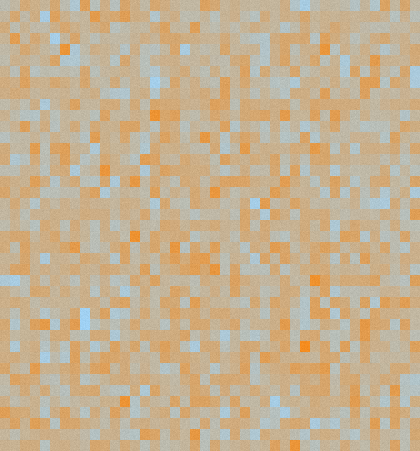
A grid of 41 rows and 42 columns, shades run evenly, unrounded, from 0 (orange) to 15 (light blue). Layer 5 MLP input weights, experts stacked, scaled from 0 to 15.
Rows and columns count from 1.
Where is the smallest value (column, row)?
31, 32
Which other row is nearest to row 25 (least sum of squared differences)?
35
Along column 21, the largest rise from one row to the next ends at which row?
14
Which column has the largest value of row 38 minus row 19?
27
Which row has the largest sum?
7
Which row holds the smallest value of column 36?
37
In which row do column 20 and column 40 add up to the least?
36
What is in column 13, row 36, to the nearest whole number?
11
